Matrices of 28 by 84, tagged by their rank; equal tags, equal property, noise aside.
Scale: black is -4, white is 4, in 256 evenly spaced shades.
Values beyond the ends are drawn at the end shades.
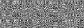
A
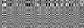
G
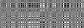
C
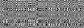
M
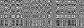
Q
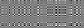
C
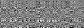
M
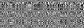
M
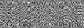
A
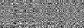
A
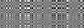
C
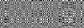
G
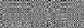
Q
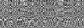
M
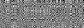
M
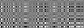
C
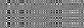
C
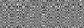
Q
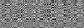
Q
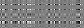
C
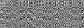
M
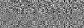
A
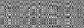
Q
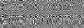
Q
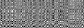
G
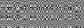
G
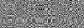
M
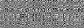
M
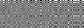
C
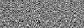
A
